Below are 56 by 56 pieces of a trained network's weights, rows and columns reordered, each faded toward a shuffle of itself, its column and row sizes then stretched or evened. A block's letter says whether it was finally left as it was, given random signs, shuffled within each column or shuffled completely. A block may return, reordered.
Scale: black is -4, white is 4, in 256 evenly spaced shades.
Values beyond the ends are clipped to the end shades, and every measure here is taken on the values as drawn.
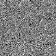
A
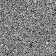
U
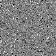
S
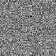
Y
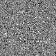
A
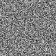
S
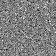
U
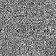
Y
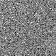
U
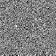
Y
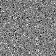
S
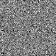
A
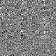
Y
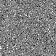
U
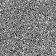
U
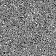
U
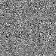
A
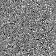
S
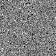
S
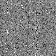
S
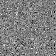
A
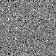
A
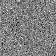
U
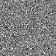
A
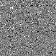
A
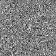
A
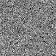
S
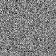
Y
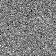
U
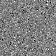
U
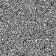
S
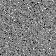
U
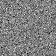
U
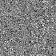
S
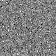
U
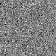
Y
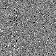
S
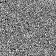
U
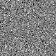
S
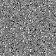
S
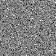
S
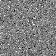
U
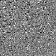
Y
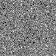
S
